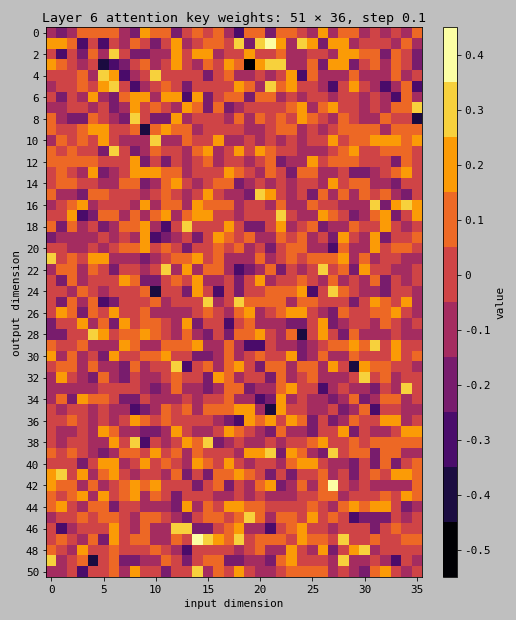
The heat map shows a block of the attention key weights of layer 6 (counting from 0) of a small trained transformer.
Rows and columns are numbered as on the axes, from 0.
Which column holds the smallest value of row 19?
10
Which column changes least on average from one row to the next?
2
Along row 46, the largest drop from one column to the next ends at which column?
14
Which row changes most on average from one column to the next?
1
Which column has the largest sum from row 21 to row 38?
33
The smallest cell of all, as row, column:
3, 19
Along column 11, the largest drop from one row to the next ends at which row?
18
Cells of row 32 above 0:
9
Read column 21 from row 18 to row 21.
0 -0.1 -0.2 -0.1
